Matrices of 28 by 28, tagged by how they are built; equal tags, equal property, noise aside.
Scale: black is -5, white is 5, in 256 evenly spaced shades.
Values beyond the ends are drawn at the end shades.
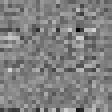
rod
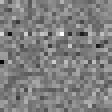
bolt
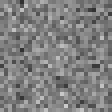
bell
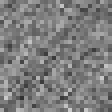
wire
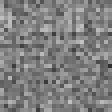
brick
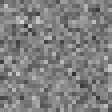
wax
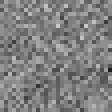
wire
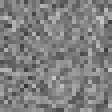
bell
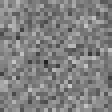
bell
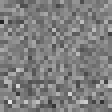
bolt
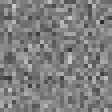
rod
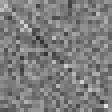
wax
